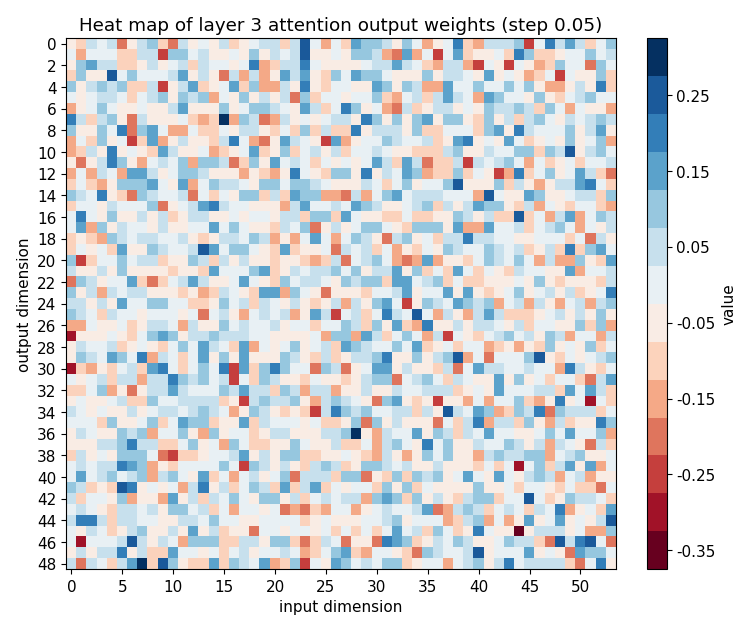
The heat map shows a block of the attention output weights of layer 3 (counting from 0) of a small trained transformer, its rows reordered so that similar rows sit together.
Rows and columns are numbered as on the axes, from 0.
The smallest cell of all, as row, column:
45, 44
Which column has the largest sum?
5
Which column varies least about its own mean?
2
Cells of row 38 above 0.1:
1
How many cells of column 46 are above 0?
15
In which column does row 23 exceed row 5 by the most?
22
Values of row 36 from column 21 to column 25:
0.05 -0.05 -0.05 -0.05 0.05
